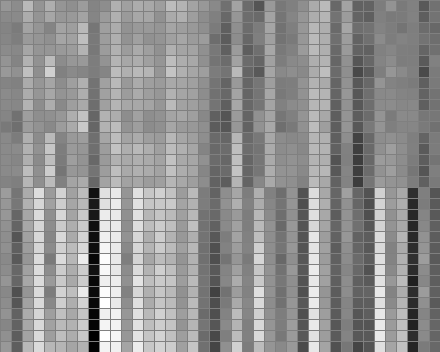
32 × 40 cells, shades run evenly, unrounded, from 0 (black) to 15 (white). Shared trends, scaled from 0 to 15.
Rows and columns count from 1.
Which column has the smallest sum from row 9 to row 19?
33
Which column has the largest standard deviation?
9
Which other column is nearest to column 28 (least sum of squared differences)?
2
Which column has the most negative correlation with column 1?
34
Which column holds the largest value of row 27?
10
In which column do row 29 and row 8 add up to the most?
11
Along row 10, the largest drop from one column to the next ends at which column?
31
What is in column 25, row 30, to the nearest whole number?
9
